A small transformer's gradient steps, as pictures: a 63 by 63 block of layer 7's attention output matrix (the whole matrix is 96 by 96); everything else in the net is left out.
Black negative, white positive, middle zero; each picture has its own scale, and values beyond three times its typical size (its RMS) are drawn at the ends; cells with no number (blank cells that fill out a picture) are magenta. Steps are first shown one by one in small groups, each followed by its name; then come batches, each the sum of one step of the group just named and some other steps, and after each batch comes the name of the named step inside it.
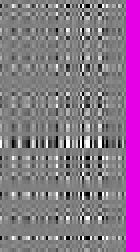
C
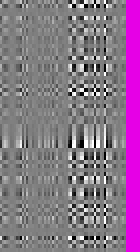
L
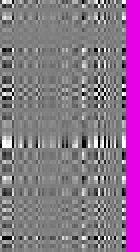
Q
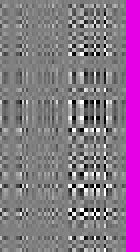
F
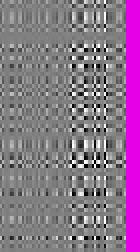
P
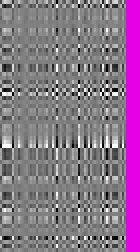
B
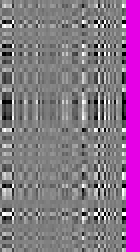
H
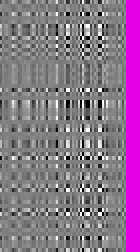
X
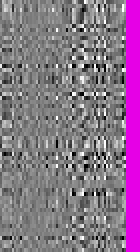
P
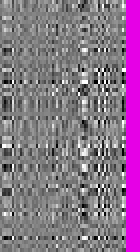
B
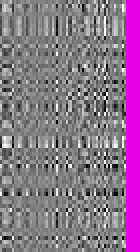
B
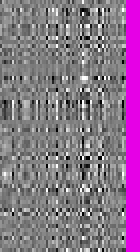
X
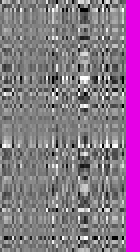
B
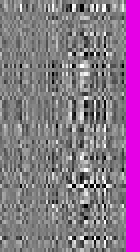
F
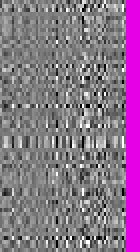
L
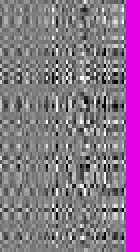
F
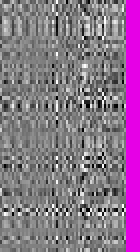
X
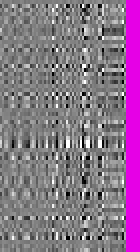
C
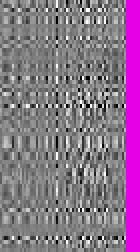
B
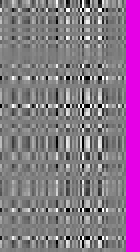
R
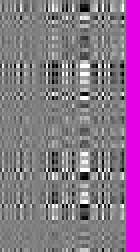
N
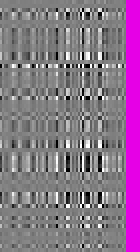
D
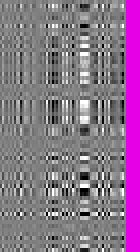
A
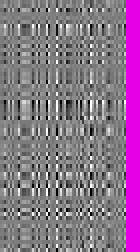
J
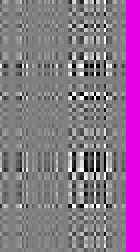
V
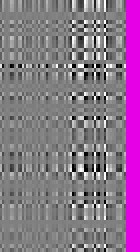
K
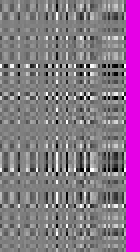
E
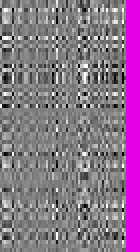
N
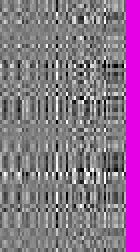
E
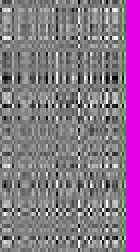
J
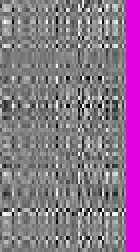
R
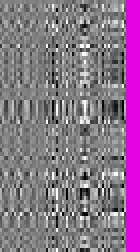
A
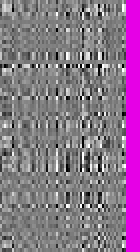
D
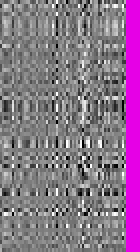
A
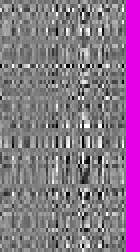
D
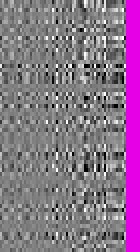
K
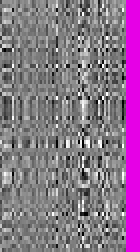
A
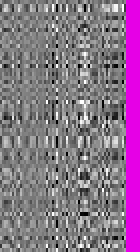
A
